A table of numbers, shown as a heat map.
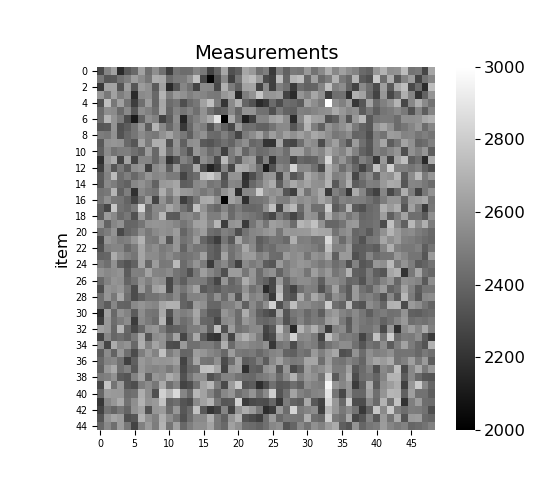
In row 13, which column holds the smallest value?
21
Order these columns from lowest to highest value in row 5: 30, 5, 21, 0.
5, 0, 30, 21
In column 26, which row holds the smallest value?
41
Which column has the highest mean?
33
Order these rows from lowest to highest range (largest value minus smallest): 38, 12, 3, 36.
36, 38, 3, 12
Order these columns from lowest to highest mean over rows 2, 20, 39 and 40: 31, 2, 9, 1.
31, 2, 1, 9
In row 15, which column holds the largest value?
23
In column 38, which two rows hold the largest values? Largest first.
6, 3
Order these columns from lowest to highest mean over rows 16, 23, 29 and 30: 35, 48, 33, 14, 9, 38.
38, 48, 35, 14, 9, 33
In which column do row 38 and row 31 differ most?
10
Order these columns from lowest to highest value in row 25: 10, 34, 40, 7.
40, 34, 10, 7
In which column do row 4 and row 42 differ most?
16
